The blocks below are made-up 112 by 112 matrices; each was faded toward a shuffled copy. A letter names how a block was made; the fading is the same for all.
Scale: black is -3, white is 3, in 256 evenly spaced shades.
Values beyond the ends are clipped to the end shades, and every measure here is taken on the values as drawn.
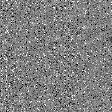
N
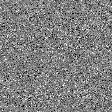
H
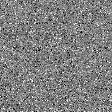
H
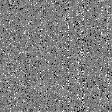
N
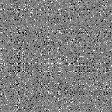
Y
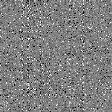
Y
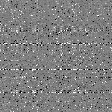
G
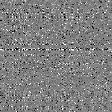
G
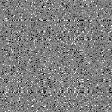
G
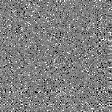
Y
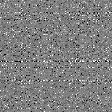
G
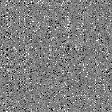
Y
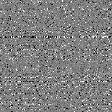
G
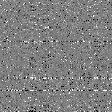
G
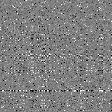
G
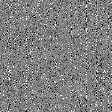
N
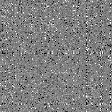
Y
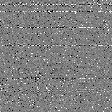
G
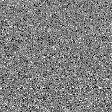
H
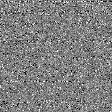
H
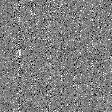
N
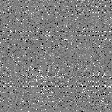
G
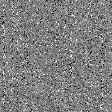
N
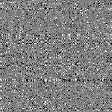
G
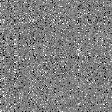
Y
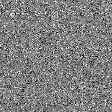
H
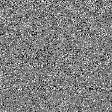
H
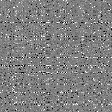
G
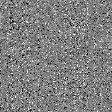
N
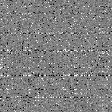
G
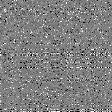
G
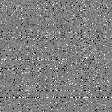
G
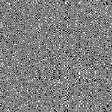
Y
